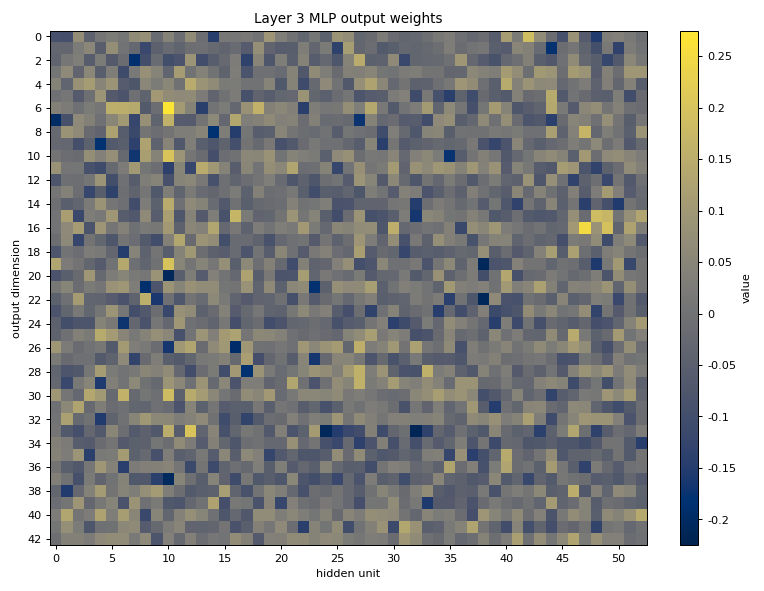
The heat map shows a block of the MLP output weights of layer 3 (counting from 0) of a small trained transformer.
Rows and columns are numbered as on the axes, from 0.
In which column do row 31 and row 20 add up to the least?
10
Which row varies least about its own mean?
42
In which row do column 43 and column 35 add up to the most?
21
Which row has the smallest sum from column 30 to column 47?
34
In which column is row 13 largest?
49
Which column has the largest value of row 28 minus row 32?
4
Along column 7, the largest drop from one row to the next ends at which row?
7
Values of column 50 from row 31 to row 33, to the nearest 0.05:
-0.1 0.05 0
